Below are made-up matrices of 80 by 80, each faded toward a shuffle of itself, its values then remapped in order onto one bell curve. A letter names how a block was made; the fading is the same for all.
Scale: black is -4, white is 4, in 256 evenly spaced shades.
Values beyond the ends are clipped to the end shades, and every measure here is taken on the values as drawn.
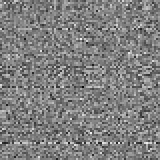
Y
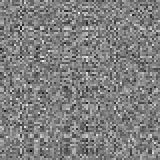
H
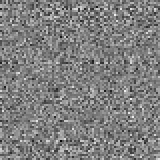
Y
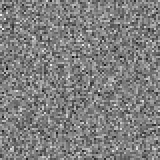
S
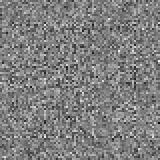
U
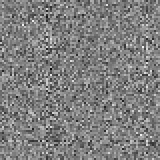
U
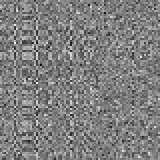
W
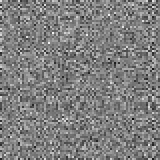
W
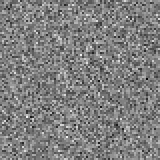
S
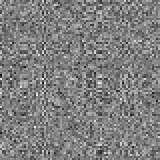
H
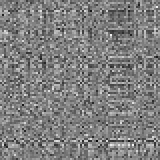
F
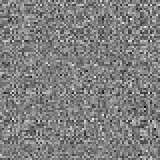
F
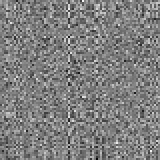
W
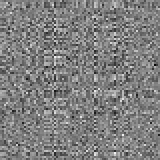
W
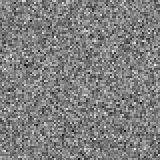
S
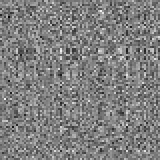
H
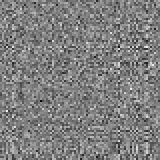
H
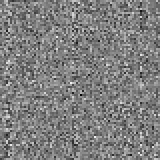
U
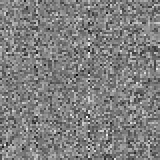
U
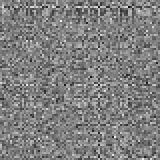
F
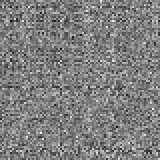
Y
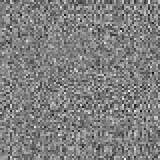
H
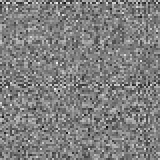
Y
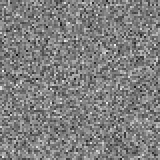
S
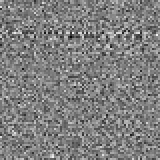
Y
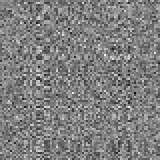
H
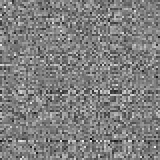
F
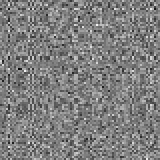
W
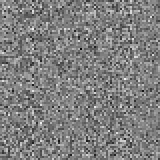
U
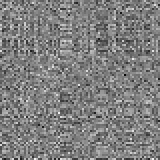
F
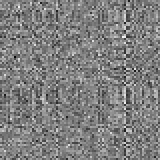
W
